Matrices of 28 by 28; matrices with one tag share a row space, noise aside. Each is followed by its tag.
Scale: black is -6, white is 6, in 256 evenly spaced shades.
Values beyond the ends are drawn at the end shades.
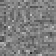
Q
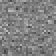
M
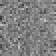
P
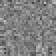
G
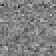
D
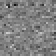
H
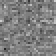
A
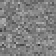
Q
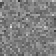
P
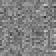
P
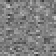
H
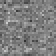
M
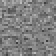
M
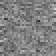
A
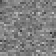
A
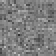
Q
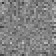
P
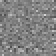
P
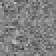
D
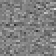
H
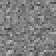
H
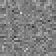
G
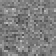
D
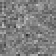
Q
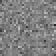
P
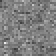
A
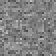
M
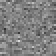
G
